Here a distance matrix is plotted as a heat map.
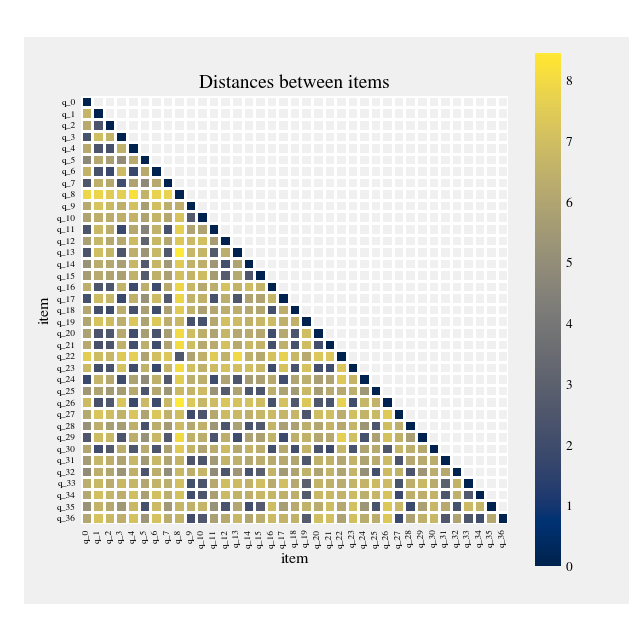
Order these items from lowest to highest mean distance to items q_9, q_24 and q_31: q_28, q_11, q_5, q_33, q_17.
q_33, q_11, q_17, q_5, q_28
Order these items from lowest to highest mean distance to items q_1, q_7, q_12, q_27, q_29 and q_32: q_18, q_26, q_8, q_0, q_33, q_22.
q_0, q_18, q_33, q_26, q_22, q_8
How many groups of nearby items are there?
5
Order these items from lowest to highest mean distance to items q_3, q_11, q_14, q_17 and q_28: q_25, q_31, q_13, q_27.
q_13, q_25, q_31, q_27
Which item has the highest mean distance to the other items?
q_8
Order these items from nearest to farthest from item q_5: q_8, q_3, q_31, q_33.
q_3, q_31, q_33, q_8
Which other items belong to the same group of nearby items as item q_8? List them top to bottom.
q_22
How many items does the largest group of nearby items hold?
11
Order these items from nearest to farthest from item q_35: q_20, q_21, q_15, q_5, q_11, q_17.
q_5, q_15, q_11, q_17, q_20, q_21
